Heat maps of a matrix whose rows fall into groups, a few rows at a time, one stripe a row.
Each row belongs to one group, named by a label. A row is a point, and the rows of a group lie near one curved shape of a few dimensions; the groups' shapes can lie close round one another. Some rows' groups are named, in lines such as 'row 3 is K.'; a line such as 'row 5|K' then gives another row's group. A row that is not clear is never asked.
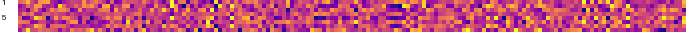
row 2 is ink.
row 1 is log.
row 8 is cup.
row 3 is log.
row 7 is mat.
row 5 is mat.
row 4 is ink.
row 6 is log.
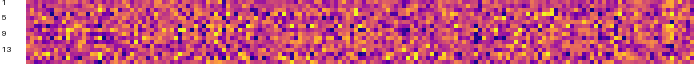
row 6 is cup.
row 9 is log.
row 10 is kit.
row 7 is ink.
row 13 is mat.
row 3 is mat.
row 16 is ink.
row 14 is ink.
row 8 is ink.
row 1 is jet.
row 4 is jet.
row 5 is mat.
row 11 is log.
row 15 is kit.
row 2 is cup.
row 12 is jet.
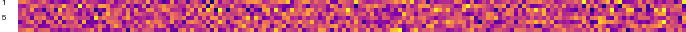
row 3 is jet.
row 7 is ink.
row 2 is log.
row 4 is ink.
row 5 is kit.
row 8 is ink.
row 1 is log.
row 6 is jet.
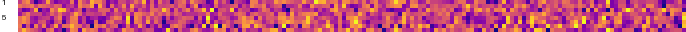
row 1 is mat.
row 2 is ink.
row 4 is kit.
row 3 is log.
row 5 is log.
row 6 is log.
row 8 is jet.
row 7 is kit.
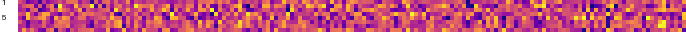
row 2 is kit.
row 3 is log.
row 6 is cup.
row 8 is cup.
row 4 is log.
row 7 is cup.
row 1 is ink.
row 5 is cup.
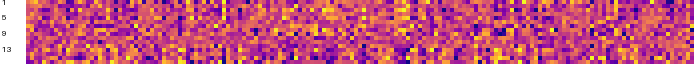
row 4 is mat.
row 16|ink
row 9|kit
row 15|kit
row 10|kit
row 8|mat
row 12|log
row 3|mat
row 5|ink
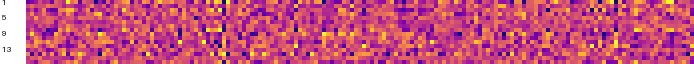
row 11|log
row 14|kit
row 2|kit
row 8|log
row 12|log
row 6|mat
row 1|jet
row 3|log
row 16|mat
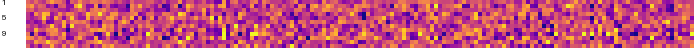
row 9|mat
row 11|ink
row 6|ink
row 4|ink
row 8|log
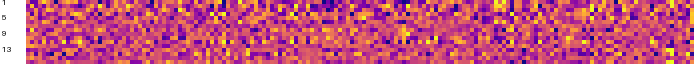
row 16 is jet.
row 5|log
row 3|cup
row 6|mat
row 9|ink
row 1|mat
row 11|kit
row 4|kit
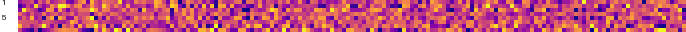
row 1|cup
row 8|ink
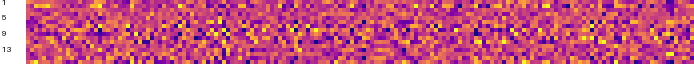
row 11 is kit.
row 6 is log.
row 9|log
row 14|jet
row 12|jet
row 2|ink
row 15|log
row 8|kit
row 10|cup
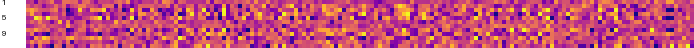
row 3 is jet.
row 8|cup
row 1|cup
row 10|ink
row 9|ink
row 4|ink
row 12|cup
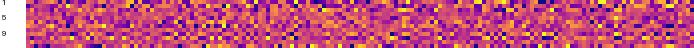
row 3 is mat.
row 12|ink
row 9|jet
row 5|jet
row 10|jet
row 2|jet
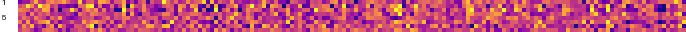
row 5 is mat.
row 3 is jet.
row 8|mat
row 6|log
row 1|log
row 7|kit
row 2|ink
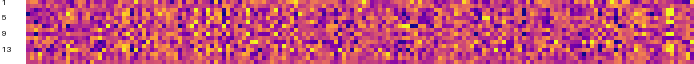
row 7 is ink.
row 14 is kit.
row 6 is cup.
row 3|cup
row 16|jet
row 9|cup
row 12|jet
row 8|ink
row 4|jet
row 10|ink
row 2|jet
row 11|mat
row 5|jet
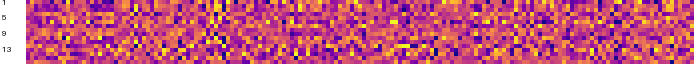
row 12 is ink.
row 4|log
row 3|log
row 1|jet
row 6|jet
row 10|kit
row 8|ink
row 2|log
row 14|kit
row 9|log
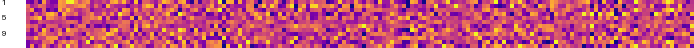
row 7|log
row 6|jet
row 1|ink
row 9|log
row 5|ink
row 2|kit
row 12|mat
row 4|cup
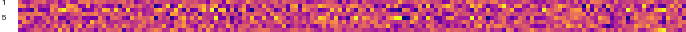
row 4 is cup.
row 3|ink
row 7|jet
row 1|kit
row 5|ink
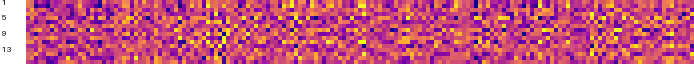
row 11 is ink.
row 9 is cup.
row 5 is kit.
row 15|log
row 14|log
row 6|log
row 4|log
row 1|ink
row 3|jet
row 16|jet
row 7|jet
